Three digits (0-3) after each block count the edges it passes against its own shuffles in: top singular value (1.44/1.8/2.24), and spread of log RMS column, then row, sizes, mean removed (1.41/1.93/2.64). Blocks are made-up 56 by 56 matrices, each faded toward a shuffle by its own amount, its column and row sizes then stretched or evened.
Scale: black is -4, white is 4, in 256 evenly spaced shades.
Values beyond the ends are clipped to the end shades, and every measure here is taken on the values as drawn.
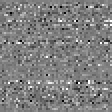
1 0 3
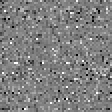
0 0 2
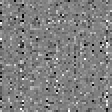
1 2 0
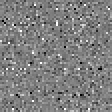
1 0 1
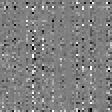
1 3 2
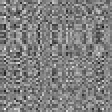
3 3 1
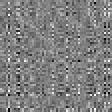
3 3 2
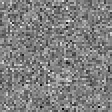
1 1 0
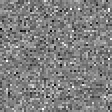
1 0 1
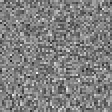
2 0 0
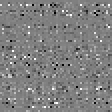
1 1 3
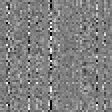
3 3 0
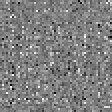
1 1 2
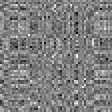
3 2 1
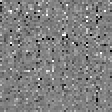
1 2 1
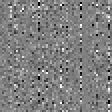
2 3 0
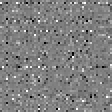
1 1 2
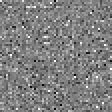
0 0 0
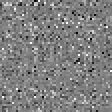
2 0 1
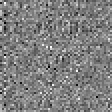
2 2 0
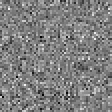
2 0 1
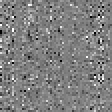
2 3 1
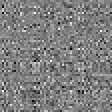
3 2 2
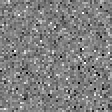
0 0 0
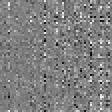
2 3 1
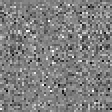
2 0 2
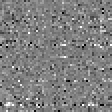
1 1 2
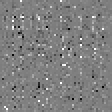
1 2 1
